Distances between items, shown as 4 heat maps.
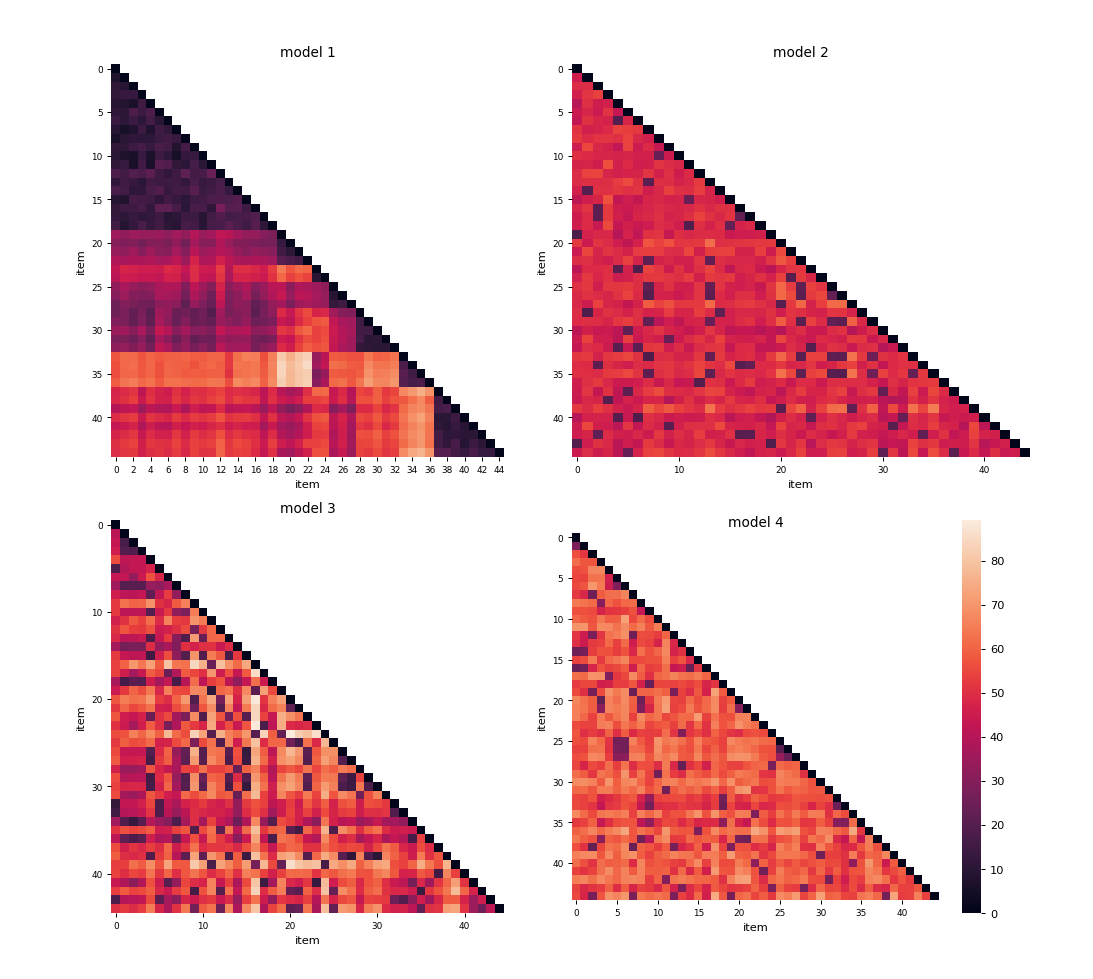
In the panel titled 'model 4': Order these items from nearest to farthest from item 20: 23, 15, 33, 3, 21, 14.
3, 21, 33, 15, 14, 23
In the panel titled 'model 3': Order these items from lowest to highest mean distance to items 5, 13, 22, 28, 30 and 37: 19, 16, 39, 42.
42, 19, 39, 16
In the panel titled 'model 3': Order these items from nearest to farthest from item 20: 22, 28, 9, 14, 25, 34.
9, 25, 14, 34, 28, 22
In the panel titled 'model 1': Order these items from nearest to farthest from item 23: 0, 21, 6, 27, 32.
27, 0, 6, 32, 21
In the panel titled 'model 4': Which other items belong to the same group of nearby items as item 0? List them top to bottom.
1, 14, 16
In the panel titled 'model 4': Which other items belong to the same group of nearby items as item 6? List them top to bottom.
5, 25, 26, 27
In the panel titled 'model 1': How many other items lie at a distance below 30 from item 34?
3
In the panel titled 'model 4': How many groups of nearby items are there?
13
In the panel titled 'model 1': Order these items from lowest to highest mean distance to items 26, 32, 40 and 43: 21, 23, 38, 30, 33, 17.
38, 17, 30, 21, 23, 33
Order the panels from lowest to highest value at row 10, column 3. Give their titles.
model 1, model 3, model 2, model 4
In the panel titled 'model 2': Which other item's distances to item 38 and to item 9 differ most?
3
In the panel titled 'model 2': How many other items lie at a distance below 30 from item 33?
7
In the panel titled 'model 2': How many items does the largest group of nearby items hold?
8
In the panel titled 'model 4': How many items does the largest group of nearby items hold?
6
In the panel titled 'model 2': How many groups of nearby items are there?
13
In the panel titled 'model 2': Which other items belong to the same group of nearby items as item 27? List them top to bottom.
20, 39
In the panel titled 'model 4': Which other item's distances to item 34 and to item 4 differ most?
17
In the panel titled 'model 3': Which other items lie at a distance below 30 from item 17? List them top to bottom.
6, 23, 41
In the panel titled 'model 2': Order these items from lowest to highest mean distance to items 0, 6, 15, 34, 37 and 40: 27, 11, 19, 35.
19, 11, 27, 35
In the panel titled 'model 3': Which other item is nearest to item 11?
19
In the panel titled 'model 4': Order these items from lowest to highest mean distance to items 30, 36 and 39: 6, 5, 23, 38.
23, 5, 38, 6
